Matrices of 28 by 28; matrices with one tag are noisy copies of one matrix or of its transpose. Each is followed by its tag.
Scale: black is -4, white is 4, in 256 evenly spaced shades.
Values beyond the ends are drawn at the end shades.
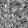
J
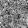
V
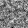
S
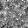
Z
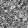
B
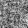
V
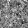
J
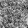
V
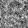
J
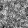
Z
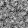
S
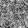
V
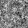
J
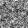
S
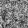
J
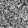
B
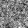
V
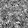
J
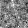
Z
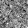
B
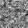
S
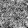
V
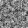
S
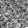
B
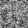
J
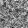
S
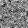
S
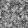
J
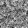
S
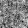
V
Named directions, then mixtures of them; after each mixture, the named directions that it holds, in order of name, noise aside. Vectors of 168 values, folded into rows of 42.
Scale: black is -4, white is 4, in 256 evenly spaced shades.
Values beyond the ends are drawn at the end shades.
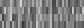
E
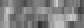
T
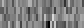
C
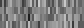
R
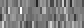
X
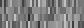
R.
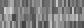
E, T.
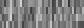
E, R.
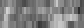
T.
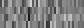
C, R.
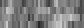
R, T.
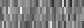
E, X.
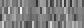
X.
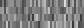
C, R.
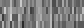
E.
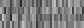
E.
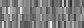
E, X.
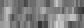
T.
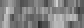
T.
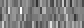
X.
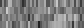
R, T.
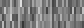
E.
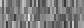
R.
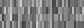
E.
